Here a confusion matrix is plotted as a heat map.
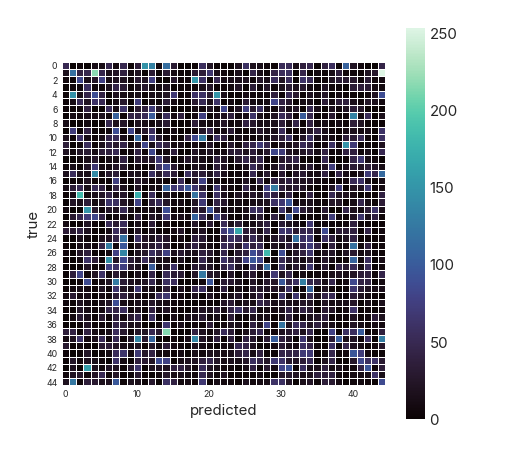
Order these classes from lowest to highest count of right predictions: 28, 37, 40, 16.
16, 37, 40, 28
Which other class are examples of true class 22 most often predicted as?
34
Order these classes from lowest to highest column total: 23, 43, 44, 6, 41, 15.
43, 15, 23, 41, 6, 44
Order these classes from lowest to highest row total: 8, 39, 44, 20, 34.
8, 39, 34, 44, 20
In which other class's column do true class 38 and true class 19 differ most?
18
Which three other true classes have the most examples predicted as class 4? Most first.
1, 15, 21
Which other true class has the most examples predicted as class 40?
7
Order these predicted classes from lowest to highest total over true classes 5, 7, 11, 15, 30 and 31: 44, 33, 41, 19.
41, 44, 19, 33
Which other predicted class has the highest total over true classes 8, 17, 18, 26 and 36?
28
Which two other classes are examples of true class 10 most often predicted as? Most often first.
19, 18
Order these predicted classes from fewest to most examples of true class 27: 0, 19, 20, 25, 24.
0, 20, 24, 19, 25
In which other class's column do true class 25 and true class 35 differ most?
6
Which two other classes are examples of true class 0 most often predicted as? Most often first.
11, 12
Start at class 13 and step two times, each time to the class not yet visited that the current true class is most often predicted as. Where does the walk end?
14
